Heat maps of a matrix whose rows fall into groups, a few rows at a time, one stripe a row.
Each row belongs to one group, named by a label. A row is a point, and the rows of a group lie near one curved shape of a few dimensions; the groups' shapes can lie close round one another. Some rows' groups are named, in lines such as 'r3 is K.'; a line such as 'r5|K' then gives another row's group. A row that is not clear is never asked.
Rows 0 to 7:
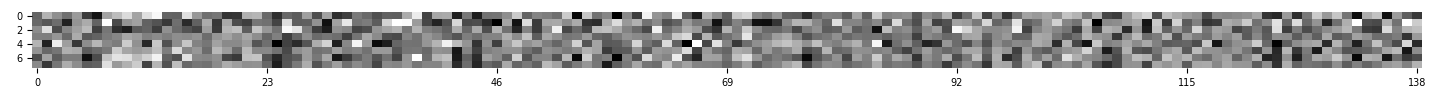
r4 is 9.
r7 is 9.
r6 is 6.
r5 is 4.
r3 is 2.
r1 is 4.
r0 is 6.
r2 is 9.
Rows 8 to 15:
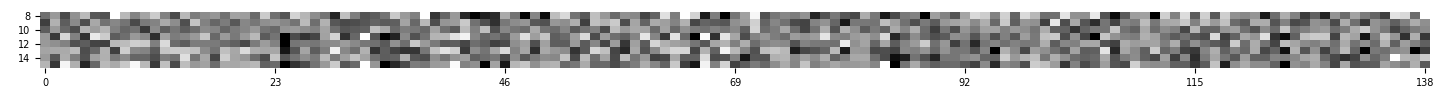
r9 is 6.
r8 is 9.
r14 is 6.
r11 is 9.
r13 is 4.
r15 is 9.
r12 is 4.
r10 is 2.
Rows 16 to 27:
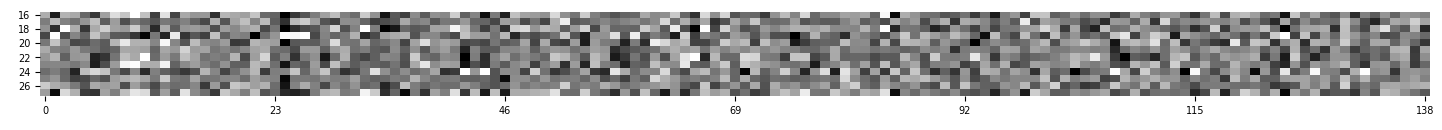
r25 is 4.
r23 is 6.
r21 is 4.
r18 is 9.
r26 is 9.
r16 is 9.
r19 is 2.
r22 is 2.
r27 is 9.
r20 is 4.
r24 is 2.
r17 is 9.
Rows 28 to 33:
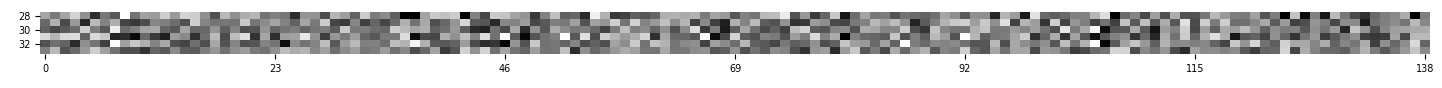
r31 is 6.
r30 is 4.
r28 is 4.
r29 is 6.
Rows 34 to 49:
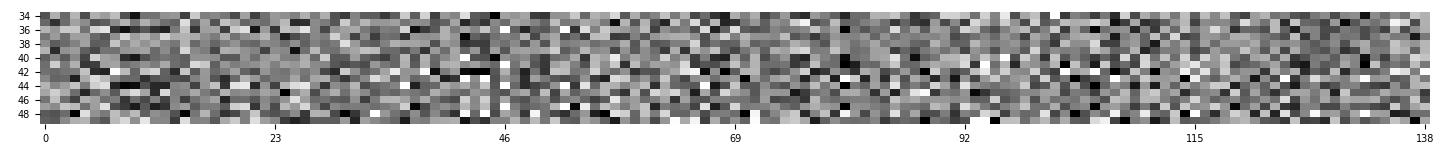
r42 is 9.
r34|6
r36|6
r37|4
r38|4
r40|6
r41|6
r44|6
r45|4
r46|2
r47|6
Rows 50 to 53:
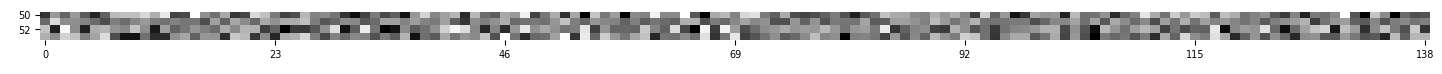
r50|6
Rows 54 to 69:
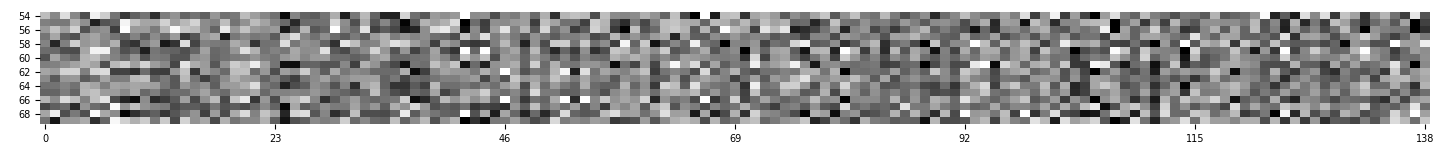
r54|9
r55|4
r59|2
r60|2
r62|6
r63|9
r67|4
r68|9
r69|9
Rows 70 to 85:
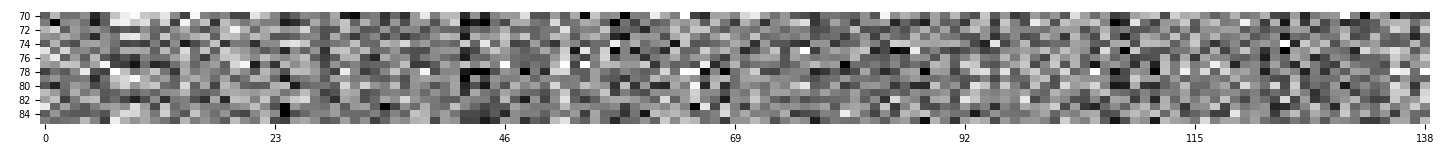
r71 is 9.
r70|6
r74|2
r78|9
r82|9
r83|9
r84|4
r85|9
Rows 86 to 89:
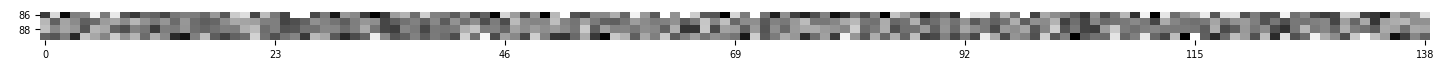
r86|9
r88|9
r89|2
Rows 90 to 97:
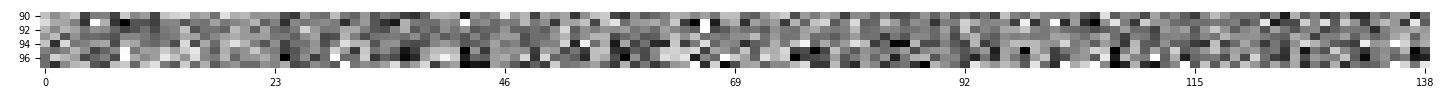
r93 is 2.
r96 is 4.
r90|4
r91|9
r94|6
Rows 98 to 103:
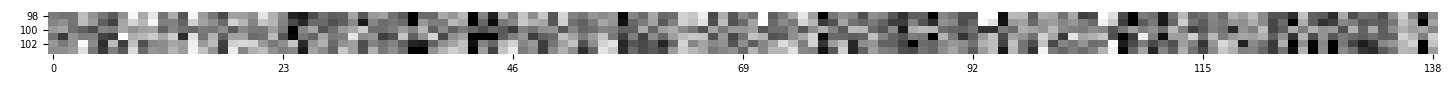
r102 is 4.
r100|4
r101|9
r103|4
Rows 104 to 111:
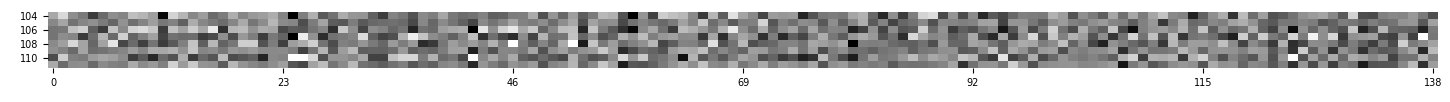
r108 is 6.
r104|4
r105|2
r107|4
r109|4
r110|2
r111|4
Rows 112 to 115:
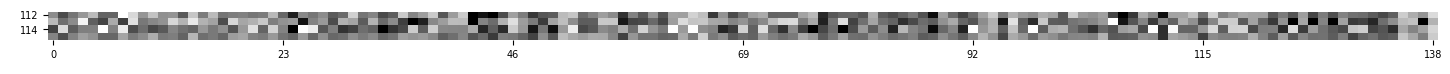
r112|9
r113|4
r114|9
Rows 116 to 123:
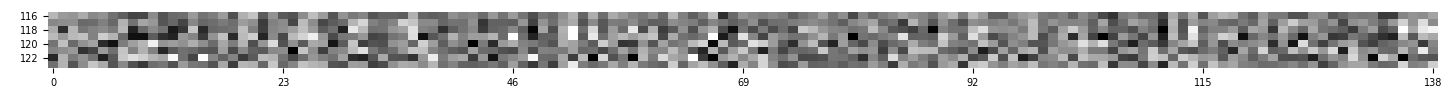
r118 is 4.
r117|4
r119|6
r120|2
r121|4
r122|6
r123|9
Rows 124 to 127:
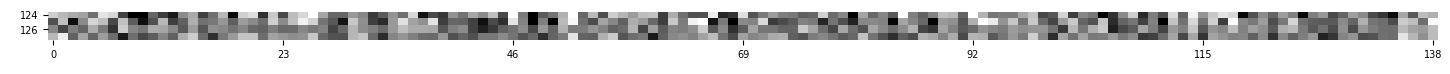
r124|6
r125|9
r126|4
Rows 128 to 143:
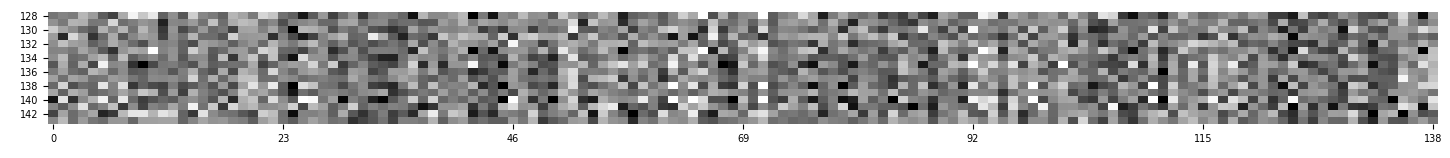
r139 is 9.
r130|9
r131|9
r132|6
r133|2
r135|6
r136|9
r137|4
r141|4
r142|6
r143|6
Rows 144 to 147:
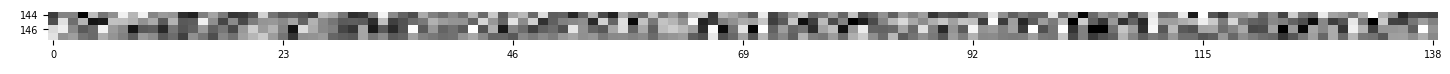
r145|6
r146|9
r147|9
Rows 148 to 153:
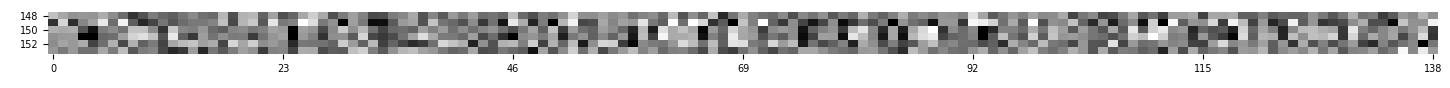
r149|9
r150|4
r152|4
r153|4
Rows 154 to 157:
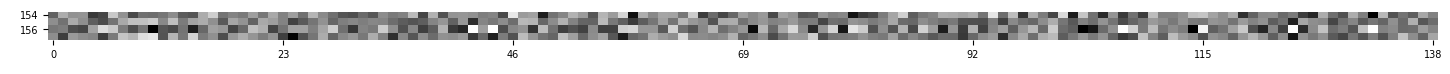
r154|6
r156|2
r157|9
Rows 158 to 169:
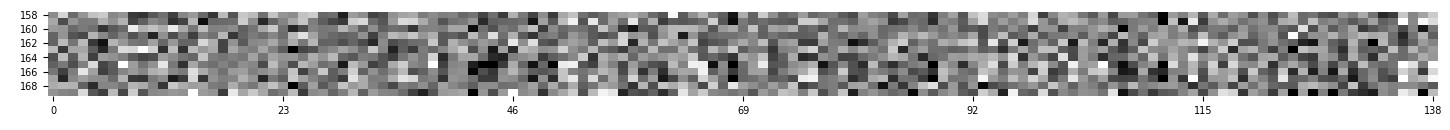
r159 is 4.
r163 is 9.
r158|9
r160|4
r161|2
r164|6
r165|9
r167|4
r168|4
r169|4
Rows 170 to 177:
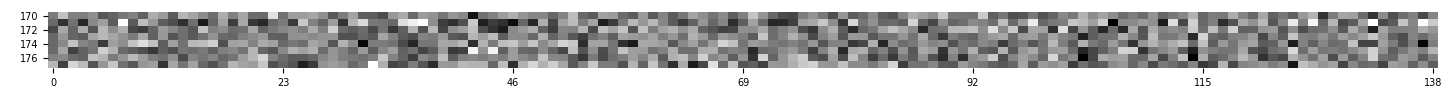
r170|2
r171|4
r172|6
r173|2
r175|2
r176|2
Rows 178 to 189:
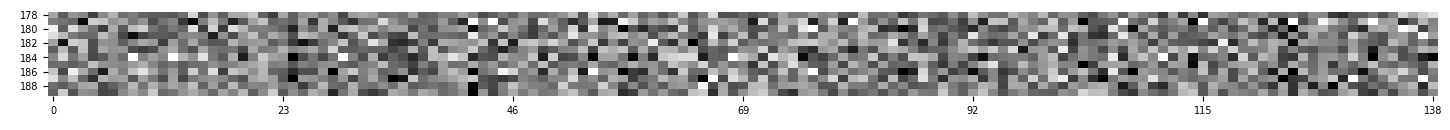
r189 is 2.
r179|2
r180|6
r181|9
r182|9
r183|6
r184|4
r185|2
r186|6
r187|9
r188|4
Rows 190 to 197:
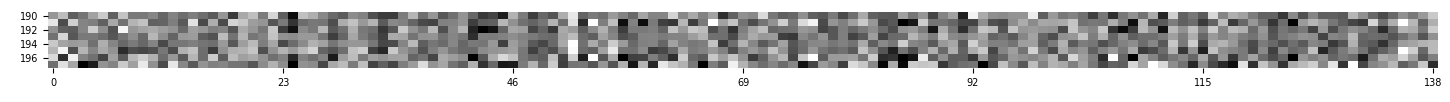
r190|9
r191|6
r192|9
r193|2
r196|6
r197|4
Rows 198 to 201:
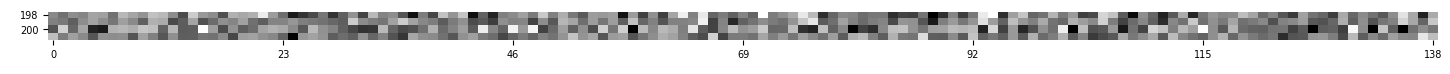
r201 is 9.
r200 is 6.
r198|2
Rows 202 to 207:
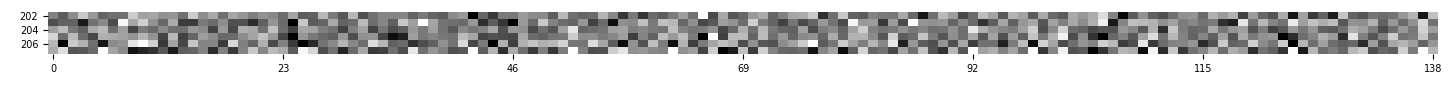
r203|4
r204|9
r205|9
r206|9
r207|9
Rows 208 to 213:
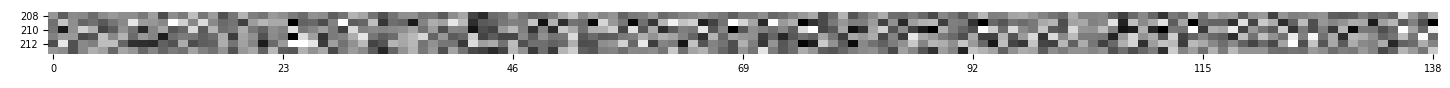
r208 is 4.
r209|4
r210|4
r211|4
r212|2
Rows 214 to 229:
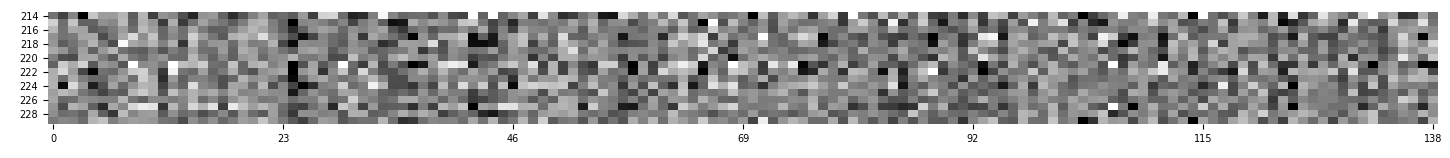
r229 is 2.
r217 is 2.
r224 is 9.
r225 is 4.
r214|2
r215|9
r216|9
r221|4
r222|4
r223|9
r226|4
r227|6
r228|4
